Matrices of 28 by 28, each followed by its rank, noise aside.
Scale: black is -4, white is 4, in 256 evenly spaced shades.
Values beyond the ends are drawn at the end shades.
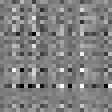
two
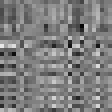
two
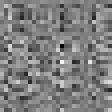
four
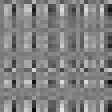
one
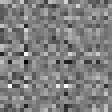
three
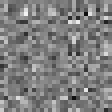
four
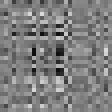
two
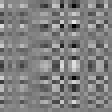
one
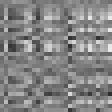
two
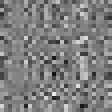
three
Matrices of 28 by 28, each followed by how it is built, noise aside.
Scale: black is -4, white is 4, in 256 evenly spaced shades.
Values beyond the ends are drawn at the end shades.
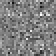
low rank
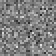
blocks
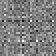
low rank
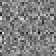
low rank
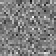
low rank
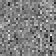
uneven columns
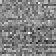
blocks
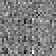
low rank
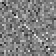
diagonal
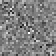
banded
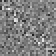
banded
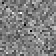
diagonal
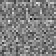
repeating columns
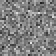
noise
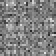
blocks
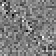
banded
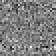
uneven rows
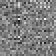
low rank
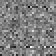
uneven rows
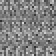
repeating columns
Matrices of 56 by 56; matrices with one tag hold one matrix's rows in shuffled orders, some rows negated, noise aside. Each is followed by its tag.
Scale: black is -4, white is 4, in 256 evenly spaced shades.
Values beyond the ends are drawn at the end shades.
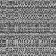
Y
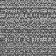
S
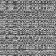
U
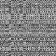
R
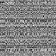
S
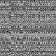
R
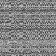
R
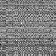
Y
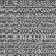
U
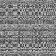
U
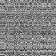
S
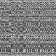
R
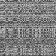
U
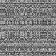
S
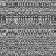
Y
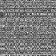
S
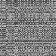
Y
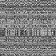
S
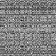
S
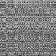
Y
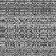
S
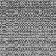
Y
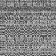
S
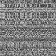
S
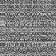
S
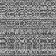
S
